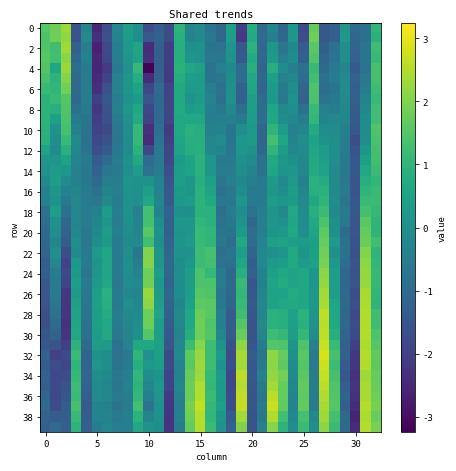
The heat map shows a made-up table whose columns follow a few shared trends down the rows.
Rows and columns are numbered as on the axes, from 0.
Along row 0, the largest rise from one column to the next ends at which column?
26
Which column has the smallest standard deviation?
7
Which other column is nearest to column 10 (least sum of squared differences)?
6
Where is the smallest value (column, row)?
10, 4
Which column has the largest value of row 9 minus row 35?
2
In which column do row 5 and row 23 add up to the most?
32
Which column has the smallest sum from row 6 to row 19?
12
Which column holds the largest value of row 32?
27
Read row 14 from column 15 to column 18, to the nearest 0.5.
1 0 -0.5 -0.5
